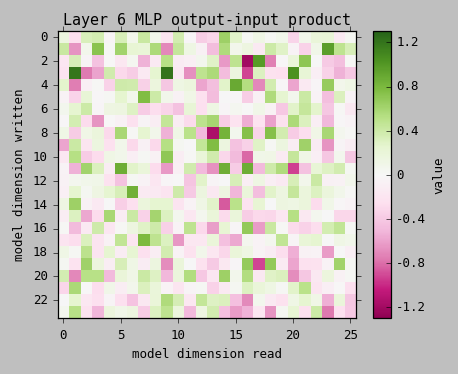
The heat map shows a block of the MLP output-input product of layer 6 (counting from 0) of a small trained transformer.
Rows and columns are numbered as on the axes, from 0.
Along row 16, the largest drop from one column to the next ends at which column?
17
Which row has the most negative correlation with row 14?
11
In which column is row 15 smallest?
2
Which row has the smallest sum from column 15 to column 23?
23
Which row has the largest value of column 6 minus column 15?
13
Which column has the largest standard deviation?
16
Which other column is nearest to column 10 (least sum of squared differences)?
0
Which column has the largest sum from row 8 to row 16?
18
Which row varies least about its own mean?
12
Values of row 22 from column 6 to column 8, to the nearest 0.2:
-0.4 -0.2 0.2
